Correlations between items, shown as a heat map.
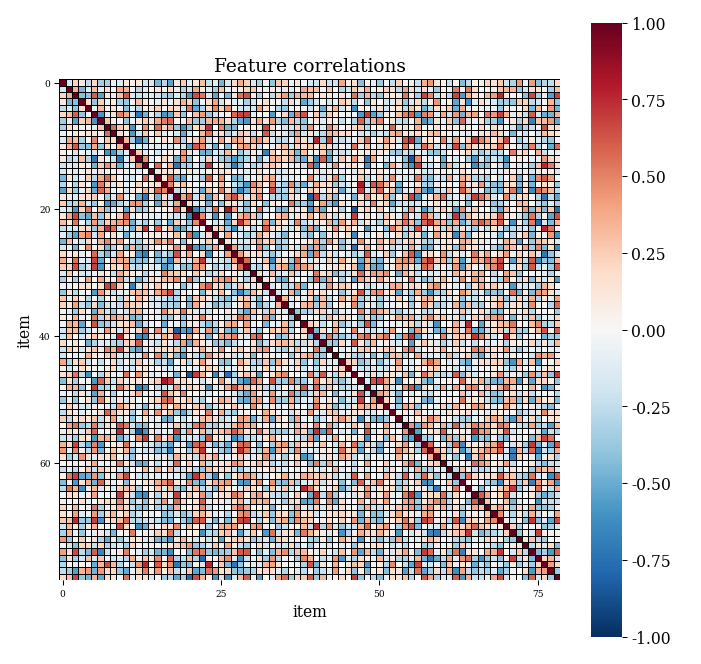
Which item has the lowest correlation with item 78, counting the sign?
20
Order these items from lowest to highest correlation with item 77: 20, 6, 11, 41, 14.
41, 11, 14, 20, 6
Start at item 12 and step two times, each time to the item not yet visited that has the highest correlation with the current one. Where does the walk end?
46
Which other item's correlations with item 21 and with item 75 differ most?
22
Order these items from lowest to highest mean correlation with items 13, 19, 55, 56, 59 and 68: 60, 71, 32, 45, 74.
71, 74, 60, 45, 32
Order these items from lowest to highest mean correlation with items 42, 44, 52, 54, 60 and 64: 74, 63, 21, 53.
63, 53, 74, 21
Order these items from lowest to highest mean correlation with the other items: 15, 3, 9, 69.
3, 15, 69, 9
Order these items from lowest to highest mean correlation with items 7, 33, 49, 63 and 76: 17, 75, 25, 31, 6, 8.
8, 31, 75, 25, 6, 17
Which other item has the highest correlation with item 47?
16
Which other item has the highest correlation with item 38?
64
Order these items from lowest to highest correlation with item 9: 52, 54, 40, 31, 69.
52, 69, 31, 54, 40
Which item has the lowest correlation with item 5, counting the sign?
12
